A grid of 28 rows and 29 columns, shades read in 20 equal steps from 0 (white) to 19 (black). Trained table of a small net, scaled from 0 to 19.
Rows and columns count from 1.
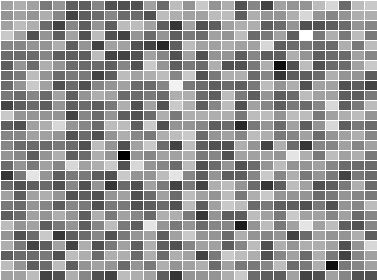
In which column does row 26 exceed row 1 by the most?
16
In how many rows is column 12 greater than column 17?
9
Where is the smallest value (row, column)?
4, 24
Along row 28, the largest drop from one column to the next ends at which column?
10
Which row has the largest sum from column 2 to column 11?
19
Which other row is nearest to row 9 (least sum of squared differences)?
18
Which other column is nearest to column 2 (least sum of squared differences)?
1
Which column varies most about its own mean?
14
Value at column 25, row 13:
8
